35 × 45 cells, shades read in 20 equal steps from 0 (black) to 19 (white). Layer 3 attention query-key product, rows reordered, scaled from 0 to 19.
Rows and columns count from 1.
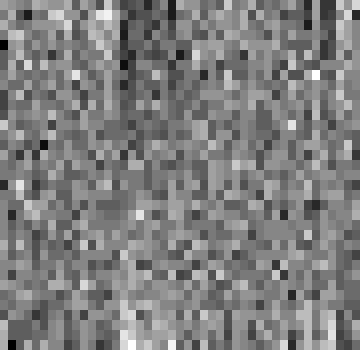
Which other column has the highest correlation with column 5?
45
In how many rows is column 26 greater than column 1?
13
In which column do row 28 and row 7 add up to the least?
36
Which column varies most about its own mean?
16
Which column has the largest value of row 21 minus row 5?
1
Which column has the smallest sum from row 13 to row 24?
5
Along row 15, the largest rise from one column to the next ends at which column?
7
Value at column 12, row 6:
9
